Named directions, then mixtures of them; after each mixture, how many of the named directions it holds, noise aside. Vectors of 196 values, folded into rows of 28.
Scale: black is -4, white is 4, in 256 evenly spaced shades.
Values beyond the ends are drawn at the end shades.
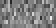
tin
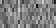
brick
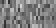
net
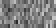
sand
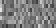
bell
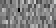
four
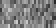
one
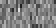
two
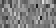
three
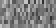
two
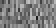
three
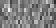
three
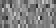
three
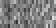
one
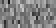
three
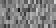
four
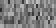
four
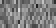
one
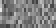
two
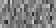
one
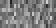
three
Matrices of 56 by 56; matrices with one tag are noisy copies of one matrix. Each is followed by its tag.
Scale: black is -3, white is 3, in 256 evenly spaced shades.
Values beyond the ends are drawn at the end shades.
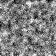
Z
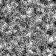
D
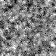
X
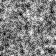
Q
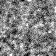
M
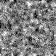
Z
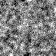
M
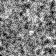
Q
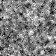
Q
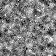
D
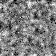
Z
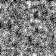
Z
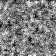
Z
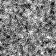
Q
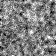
Q
